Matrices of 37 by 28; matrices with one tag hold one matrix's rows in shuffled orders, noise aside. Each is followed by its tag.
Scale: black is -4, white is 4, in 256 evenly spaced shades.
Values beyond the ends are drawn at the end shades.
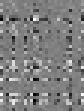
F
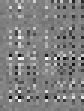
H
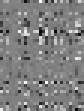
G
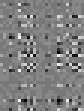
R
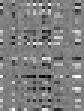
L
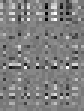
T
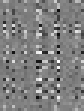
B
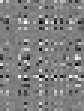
G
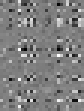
R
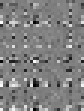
F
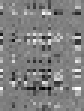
L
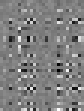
R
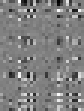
R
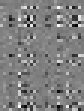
R
